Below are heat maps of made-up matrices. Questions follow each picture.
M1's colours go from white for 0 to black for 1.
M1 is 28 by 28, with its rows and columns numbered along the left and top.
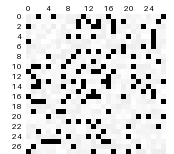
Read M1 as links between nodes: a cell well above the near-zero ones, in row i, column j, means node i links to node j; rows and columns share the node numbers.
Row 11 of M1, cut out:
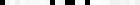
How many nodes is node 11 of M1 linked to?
5
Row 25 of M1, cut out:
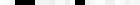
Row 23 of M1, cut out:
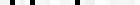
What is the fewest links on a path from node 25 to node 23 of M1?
2
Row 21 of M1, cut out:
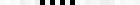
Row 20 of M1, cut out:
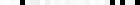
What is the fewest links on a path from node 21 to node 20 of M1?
3
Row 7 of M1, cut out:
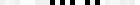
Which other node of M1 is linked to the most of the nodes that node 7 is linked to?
node 1
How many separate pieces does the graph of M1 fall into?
2
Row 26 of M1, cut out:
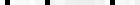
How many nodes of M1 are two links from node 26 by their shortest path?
8
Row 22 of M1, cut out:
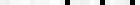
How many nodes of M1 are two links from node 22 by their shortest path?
9
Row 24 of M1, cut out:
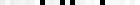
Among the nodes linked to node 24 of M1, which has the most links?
node 14
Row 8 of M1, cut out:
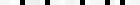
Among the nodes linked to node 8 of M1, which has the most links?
node 16
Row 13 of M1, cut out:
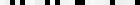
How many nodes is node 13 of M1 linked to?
8
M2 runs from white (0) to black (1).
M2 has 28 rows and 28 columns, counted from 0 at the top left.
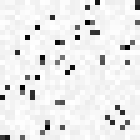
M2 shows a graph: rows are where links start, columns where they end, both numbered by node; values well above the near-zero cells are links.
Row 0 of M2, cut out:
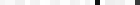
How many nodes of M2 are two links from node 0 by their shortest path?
3
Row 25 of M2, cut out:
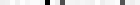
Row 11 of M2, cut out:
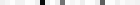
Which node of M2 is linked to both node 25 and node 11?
node 12
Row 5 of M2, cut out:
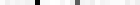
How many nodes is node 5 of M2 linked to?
2
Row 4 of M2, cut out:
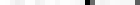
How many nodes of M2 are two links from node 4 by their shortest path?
3
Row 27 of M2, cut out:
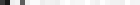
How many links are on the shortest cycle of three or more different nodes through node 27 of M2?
4
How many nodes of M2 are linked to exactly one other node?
8
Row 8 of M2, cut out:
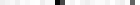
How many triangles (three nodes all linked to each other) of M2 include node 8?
1
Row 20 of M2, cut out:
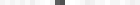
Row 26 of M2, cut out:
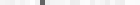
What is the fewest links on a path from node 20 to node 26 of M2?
3
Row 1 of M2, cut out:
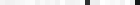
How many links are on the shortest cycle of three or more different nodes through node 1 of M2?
4
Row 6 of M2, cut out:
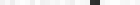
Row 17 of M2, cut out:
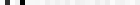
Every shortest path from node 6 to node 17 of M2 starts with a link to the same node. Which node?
node 18
